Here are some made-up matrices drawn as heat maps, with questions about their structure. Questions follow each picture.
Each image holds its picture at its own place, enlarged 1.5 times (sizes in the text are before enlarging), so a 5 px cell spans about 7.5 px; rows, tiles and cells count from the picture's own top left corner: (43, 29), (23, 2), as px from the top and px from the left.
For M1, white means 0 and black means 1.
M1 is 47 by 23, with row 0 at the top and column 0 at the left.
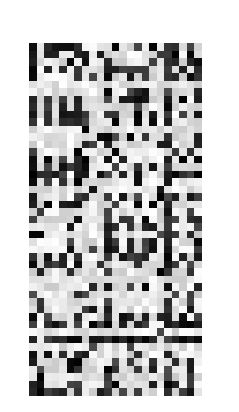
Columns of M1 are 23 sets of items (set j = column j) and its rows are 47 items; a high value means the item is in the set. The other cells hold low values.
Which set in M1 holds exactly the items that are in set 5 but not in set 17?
16
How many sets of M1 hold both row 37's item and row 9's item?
9
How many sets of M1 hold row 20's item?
11
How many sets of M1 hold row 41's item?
7
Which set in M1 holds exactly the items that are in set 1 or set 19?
21
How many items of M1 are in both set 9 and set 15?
3
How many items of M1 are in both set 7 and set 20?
3
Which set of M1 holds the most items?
18
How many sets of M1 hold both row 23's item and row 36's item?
8
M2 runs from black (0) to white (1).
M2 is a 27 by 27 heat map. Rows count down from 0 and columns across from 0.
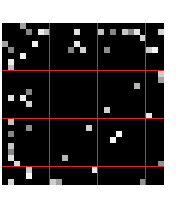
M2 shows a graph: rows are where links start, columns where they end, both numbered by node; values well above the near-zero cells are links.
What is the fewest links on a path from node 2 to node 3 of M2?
5
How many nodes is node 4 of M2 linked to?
6
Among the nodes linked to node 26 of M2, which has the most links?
node 1
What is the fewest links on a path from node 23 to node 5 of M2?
5
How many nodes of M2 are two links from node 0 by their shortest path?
2
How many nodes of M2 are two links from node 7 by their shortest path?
9
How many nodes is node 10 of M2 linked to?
1
